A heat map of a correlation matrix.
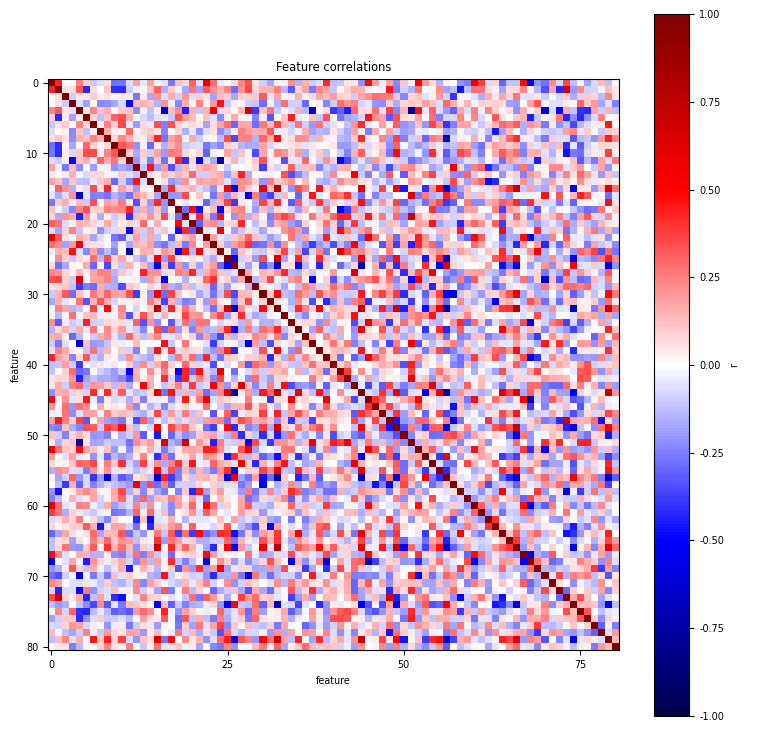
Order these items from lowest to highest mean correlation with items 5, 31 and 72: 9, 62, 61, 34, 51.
62, 61, 51, 9, 34
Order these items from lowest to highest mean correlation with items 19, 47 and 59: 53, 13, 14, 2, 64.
53, 14, 13, 2, 64
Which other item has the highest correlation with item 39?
45
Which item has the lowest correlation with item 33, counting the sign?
11
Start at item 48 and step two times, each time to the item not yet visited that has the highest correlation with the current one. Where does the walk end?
1
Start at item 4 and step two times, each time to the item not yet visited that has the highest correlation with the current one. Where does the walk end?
52
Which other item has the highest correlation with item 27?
43
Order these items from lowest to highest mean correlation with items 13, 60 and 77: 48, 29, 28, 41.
29, 41, 28, 48
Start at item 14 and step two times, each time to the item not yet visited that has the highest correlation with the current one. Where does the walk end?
57
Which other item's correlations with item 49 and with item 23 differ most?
66
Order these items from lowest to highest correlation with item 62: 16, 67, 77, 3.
67, 16, 3, 77
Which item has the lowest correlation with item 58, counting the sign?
73
